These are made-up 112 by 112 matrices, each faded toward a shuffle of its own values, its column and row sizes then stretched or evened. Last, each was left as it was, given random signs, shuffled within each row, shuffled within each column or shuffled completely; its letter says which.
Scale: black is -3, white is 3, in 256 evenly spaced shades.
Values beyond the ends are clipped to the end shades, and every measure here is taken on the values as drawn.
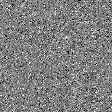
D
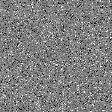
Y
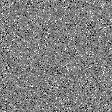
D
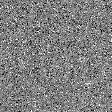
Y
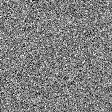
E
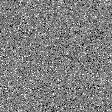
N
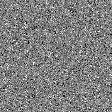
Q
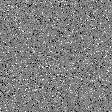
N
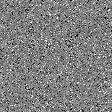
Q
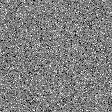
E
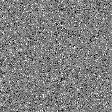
Q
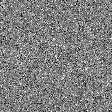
Q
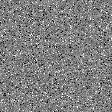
Y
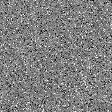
Q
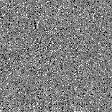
D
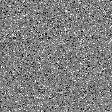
Y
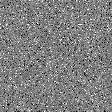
N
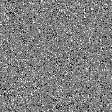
D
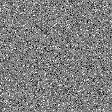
Y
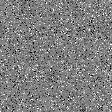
Y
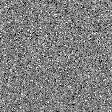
N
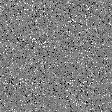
Y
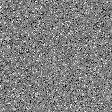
E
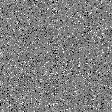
D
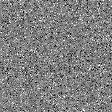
Y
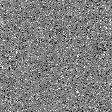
Q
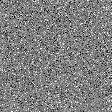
Q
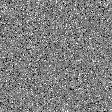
N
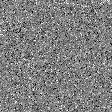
E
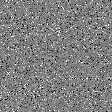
N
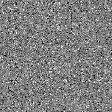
D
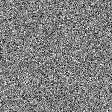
E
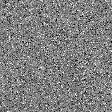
Q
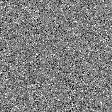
Q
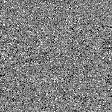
D
